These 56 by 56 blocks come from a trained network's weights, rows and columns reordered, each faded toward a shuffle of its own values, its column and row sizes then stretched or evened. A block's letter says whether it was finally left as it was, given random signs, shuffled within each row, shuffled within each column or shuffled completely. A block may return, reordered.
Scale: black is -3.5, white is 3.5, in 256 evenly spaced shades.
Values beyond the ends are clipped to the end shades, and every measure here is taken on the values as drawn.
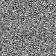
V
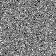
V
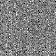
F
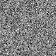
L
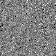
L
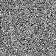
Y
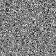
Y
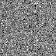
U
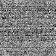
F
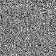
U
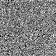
Y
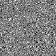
F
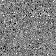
Y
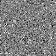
U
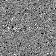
Y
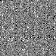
F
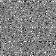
U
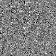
U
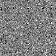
U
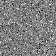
L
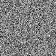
L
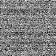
F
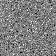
V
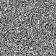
L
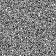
V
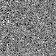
U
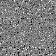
U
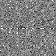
F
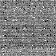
F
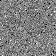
V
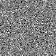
U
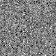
F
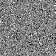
L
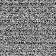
F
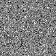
U
